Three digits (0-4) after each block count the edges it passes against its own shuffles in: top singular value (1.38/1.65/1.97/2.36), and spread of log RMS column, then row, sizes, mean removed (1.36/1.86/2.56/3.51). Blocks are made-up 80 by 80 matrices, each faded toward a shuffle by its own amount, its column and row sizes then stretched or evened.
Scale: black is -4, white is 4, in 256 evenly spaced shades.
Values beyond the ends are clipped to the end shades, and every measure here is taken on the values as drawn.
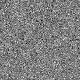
1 0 0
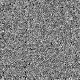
1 1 0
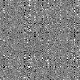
3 3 2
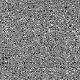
2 1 2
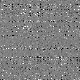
2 1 3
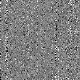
0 3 0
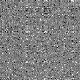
3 1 1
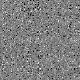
2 2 0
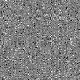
3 1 0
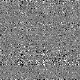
2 2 3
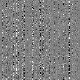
3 4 0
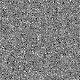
1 0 1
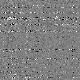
0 1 3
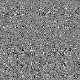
3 2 3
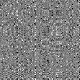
4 2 0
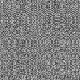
4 1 0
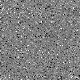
2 0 2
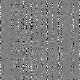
3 4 2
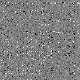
0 2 2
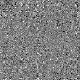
2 2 1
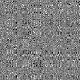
4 2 1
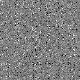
1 2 1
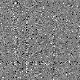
2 2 2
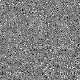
2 0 1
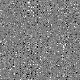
2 2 1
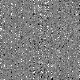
0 3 0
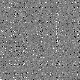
0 2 2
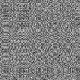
4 1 0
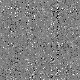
0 2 1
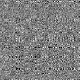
4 2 3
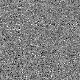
1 1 1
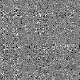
2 3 2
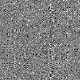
2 2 1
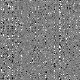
3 3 0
